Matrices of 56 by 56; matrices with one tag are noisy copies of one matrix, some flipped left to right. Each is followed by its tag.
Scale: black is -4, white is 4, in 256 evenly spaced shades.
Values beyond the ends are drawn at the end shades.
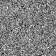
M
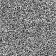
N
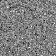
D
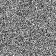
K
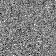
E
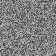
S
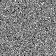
S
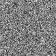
K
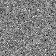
E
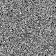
K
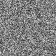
N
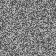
E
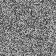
S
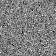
M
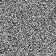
S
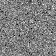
K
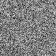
D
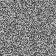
N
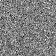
K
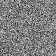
N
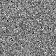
M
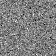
D
